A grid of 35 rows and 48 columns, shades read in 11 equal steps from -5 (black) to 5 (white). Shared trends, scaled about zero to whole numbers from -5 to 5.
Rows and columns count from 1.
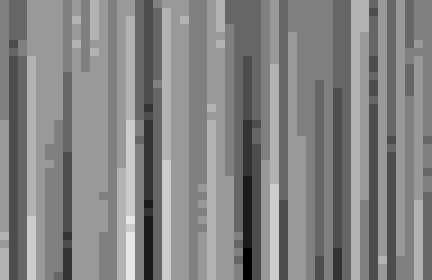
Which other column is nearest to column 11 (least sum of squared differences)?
25
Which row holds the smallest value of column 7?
35
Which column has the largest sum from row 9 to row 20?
15
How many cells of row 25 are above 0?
23
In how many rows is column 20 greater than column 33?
4
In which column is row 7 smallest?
17
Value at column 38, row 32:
-3
